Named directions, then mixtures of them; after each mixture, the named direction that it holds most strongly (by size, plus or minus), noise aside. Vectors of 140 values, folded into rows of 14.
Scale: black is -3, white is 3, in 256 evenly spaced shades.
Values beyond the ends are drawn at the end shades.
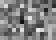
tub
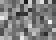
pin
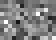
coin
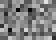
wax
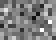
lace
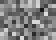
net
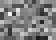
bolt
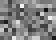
coin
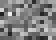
bolt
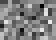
lace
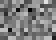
wax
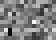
bolt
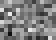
bolt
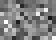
coin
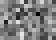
pin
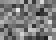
bolt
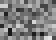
wax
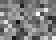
coin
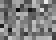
wax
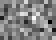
lace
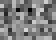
wax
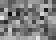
bolt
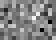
lace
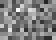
wax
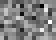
lace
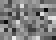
coin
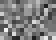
net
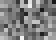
net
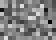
lace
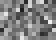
pin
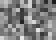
tub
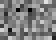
wax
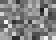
net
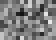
net
